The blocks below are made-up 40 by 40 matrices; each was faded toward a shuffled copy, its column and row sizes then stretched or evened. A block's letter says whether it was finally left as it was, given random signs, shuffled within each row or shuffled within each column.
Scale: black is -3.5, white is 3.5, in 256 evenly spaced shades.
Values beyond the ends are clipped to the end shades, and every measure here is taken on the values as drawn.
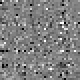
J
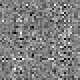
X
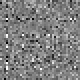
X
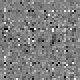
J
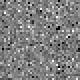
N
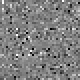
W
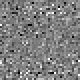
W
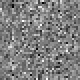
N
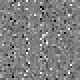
N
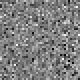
N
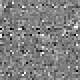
J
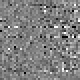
J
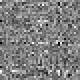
X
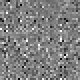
X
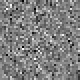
N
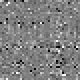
X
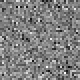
W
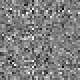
X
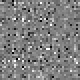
J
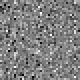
N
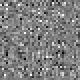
X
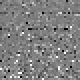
W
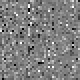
N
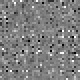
J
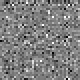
X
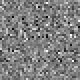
W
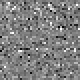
W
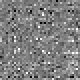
X
